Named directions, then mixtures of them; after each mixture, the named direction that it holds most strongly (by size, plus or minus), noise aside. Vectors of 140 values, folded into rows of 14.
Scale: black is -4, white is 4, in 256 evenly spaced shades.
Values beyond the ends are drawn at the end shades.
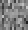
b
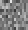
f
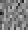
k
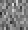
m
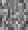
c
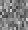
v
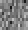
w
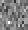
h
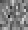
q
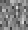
q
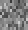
v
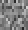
b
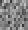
f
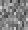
v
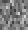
q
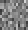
w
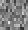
h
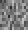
q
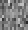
b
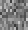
v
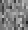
b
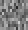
v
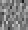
c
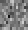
q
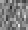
w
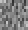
w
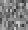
v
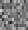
f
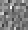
w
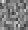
c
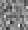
w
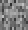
b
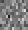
q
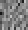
k
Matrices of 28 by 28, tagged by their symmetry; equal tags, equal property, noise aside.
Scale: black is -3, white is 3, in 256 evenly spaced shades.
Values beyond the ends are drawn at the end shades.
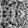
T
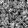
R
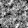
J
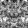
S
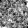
R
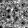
T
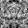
S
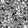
J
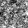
R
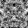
S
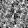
J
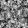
J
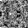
T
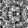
T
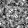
R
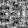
T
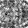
T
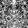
S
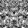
S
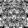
S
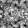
T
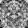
S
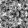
T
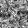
J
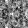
T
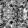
T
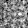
T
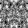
S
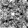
T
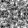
T
